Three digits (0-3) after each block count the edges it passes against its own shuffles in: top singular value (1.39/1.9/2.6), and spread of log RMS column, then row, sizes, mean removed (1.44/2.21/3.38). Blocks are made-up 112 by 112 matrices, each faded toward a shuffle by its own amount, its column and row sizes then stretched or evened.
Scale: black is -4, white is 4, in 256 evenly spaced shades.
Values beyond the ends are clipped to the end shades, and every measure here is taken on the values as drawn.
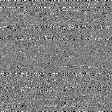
2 0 3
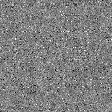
1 0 1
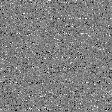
0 0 2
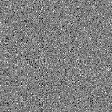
2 1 0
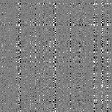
3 3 2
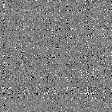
1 2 2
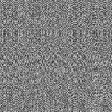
3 1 1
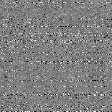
2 0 3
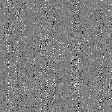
1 2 0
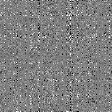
0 3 2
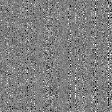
1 3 0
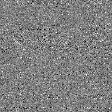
0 1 2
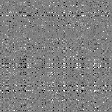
3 2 2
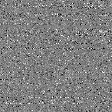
1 0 2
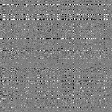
3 2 3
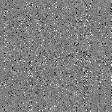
1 2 1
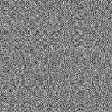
3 1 1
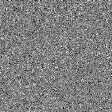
1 0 1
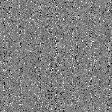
1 2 0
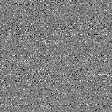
2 0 2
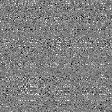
2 0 2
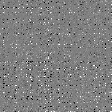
0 2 2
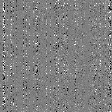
2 3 1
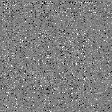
1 1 2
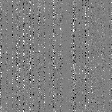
1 3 0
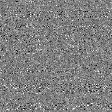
1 0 2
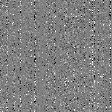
1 3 0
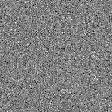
2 0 0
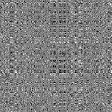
3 2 2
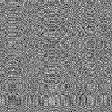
3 1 0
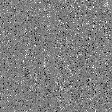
0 2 0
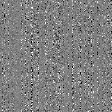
1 3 0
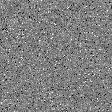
1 0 0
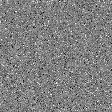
1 0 0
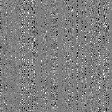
2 3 0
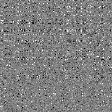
2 1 2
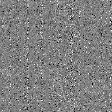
1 2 0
